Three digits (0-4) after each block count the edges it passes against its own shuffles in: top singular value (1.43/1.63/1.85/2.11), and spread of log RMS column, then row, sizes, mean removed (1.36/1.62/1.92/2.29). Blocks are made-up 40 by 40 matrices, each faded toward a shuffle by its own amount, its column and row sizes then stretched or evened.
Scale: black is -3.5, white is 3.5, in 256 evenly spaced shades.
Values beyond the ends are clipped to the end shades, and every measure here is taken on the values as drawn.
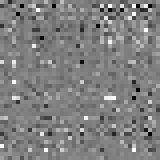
2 1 3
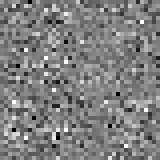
1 2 2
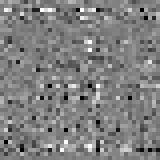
2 1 4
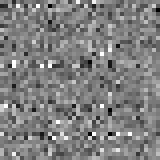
2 2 3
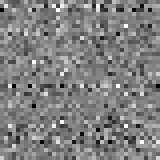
0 0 4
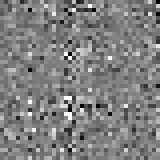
1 3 3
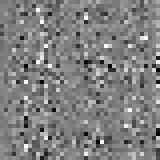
0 4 1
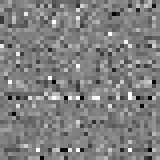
3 1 3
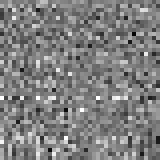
3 1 3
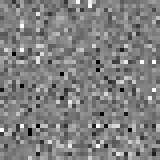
0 1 2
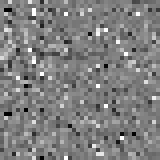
0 2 0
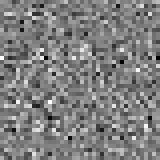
2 0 3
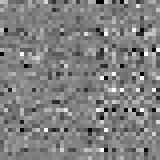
2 2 4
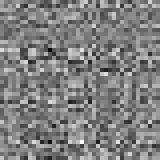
4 0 4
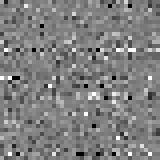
2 1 3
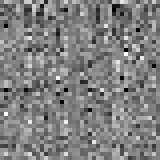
2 3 0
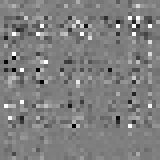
0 3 4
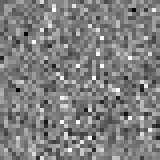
0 0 0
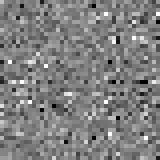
1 1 3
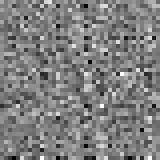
3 1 3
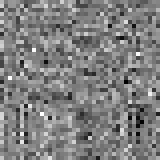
3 2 0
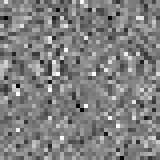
2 0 0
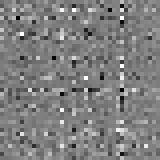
1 3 4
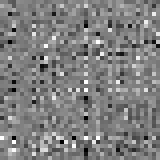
2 4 4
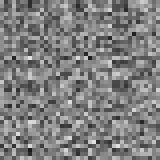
4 2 2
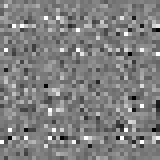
1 2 3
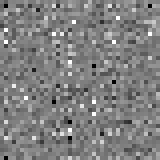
2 1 1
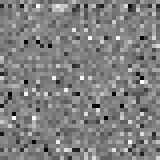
1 0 2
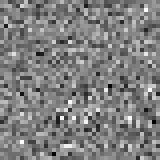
0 1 2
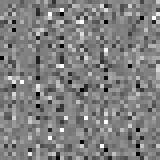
2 4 1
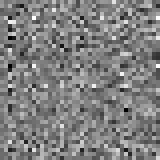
3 3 2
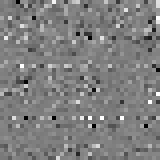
0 0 4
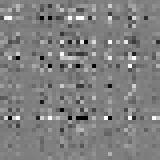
2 4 4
